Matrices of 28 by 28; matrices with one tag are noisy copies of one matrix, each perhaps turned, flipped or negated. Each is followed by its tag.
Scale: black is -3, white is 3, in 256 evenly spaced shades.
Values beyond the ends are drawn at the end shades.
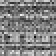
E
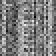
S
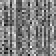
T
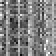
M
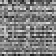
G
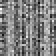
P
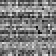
P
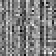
T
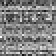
E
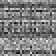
S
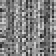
P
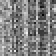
M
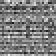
G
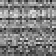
M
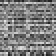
G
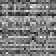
T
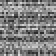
P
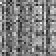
E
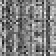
E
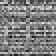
G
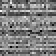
T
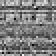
E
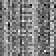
S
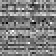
T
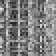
M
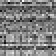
E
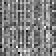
G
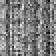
E
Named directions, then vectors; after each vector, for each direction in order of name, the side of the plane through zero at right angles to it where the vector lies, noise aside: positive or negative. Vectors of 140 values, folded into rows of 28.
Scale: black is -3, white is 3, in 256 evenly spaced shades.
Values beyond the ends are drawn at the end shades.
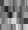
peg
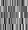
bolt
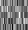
positive, negative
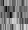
positive, positive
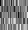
negative, positive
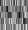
negative, positive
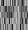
positive, positive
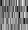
negative, positive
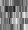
positive, positive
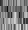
negative, positive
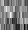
negative, negative
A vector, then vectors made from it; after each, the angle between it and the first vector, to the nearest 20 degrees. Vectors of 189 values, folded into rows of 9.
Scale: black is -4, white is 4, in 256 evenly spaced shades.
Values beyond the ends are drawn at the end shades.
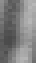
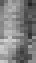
160 degrees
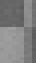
100 degrees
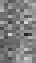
60 degrees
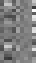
80 degrees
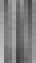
120 degrees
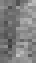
40 degrees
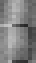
140 degrees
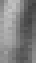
160 degrees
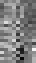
120 degrees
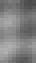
140 degrees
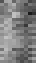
140 degrees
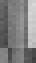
60 degrees
